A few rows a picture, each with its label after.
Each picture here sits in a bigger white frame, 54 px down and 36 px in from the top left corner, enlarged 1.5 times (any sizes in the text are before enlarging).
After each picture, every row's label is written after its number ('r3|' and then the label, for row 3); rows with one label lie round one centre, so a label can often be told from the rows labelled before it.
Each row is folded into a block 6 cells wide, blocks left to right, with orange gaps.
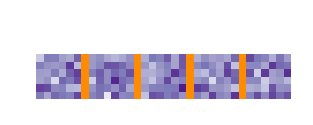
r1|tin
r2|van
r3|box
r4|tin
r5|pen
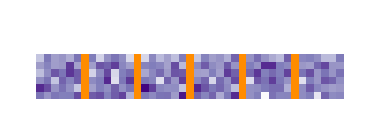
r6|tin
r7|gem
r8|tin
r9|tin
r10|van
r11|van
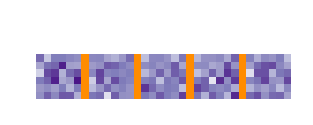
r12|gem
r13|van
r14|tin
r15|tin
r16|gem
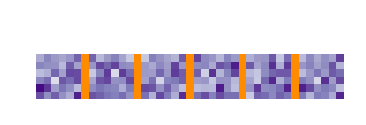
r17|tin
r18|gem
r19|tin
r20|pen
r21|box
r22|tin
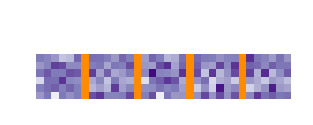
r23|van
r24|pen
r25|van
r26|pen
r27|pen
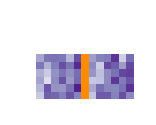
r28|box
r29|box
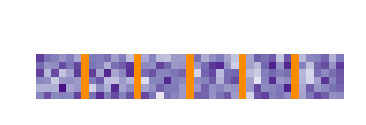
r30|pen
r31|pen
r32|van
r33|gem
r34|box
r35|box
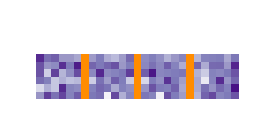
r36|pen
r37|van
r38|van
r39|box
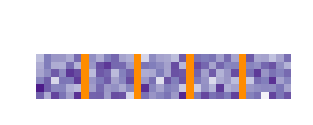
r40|tin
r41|gem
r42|tin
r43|pen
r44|van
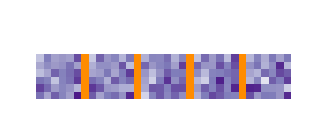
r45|tin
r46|tin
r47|box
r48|box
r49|tin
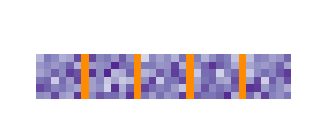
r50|tin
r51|pen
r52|tin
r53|gem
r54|tin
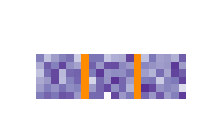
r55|gem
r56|van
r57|tin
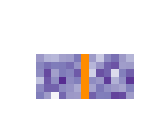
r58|van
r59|gem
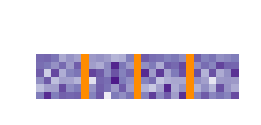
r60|pen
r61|van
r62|pen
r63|pen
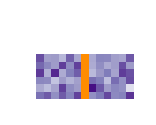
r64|pen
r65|tin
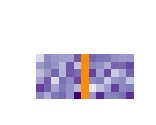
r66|tin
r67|pen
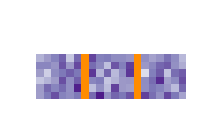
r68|box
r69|pen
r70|gem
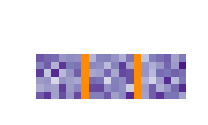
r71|pen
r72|tin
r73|box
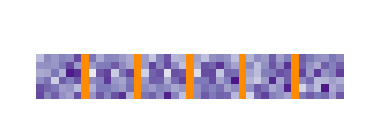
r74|tin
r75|gem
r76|gem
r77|gem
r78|box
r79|pen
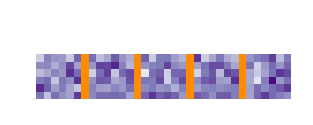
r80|tin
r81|gem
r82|gem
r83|gem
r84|box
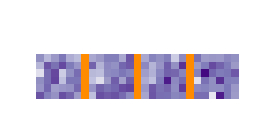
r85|gem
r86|box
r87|box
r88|van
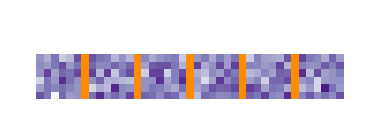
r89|van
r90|pen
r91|gem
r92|box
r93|tin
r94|pen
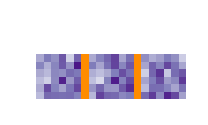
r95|box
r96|box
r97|gem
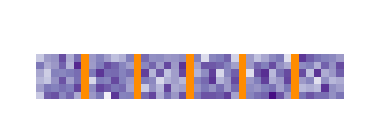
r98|box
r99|van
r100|pen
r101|gem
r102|gem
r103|pen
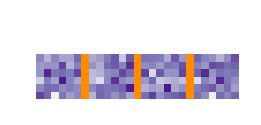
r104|van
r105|box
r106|pen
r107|van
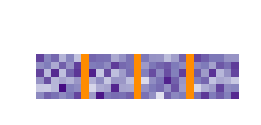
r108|pen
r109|pen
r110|van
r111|pen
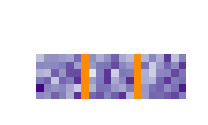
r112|tin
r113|gem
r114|box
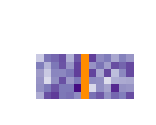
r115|box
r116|pen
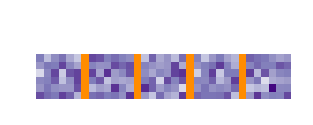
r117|gem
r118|pen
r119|tin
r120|gem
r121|pen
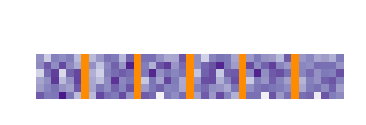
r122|gem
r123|box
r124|van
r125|gem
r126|van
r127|van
